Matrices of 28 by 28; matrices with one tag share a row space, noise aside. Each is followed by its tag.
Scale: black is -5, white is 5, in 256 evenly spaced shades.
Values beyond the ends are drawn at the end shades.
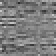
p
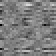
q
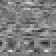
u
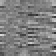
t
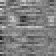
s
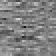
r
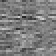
r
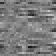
t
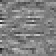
s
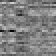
p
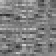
r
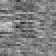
r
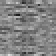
r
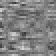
s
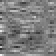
s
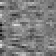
s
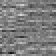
p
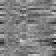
t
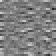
q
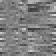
t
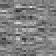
r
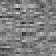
r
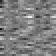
q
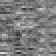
r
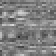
p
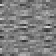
q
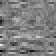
s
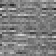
p
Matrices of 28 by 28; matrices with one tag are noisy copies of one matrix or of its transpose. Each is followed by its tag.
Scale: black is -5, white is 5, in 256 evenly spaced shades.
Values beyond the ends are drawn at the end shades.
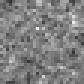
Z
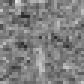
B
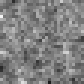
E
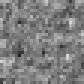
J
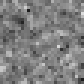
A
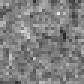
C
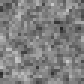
Z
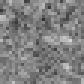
B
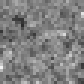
A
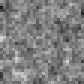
Z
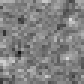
J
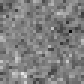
Z
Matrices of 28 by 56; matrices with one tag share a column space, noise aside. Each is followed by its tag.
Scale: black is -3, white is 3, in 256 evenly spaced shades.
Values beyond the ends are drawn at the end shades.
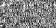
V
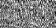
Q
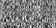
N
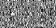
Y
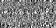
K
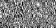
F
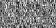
V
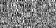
V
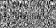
Q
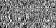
N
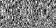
Q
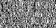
V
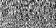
Q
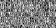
V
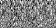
Q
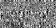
K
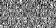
V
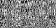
Q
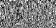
Q
